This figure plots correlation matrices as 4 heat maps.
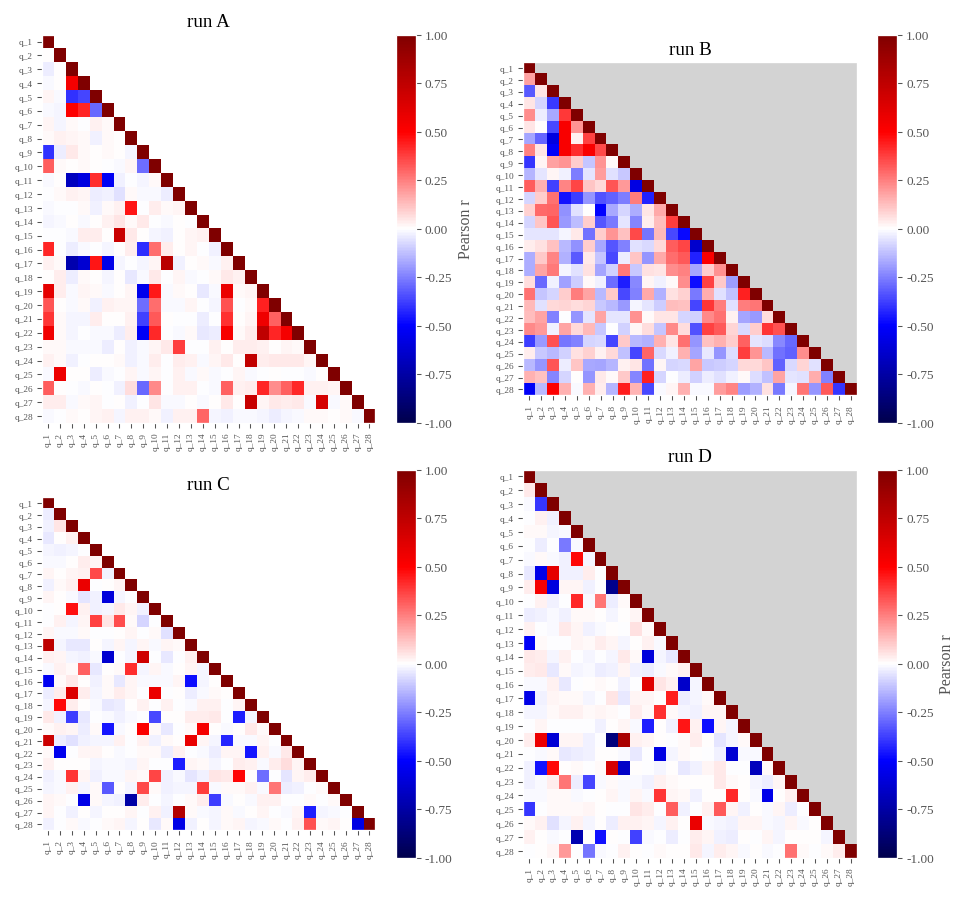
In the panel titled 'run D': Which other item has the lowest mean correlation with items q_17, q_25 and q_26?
q_1
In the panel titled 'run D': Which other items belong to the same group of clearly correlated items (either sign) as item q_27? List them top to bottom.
q_5, q_7, q_10
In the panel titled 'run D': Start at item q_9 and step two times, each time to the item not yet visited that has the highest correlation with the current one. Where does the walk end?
q_2
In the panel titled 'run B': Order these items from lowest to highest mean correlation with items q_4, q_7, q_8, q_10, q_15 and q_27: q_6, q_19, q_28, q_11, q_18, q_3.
q_3, q_19, q_18, q_28, q_11, q_6
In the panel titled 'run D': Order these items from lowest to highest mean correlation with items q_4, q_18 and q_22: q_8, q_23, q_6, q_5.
q_6, q_5, q_23, q_8
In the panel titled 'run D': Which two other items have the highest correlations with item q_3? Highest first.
q_8, q_22
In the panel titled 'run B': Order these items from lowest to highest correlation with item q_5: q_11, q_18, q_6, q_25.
q_18, q_25, q_6, q_11
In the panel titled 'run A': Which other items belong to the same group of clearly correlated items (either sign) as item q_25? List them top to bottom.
q_2
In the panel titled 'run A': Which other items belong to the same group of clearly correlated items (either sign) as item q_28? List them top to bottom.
q_14
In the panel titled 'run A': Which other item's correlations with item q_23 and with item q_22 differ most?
q_19
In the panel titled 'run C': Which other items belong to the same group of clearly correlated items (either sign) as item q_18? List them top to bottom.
q_2, q_22
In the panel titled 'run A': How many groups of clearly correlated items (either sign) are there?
8
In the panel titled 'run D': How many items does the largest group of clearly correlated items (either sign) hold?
6
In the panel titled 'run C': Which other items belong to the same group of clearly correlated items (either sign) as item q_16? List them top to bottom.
q_1, q_13, q_21
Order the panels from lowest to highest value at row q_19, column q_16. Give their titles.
run D, run C, run B, run A
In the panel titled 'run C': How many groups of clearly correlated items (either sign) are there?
7
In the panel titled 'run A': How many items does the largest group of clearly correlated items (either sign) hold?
9
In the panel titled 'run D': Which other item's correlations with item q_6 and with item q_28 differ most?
q_23
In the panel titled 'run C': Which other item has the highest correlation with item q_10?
q_17
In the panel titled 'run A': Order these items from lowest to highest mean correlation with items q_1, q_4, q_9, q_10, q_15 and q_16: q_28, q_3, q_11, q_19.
q_11, q_28, q_3, q_19
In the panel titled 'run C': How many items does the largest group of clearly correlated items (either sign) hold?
5
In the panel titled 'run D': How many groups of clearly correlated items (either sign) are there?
7
